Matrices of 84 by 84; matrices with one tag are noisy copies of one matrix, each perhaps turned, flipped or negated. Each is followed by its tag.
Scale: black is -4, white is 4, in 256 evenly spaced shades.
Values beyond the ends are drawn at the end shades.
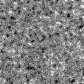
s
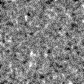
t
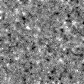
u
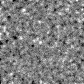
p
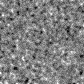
s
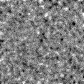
p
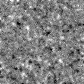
u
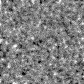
p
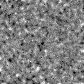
p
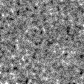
s
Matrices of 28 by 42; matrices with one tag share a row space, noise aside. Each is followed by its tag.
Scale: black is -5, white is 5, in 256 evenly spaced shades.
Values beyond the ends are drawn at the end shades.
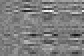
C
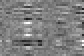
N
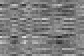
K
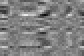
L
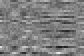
K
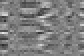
L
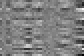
N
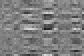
C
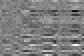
C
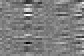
N
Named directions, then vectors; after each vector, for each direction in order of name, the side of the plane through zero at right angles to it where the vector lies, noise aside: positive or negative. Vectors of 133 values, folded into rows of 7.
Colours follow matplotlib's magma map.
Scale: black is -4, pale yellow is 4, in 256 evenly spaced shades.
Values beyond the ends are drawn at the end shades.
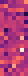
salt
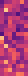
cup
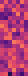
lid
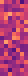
negative, negative, negative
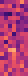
positive, positive, positive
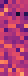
positive, negative, positive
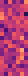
negative, negative, positive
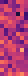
positive, negative, positive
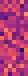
positive, positive, negative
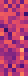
negative, negative, positive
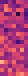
positive, negative, positive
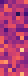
positive, negative, positive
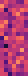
negative, positive, positive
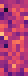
negative, positive, positive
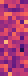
negative, negative, negative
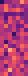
positive, positive, positive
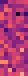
positive, negative, positive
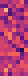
positive, positive, negative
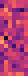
positive, negative, negative
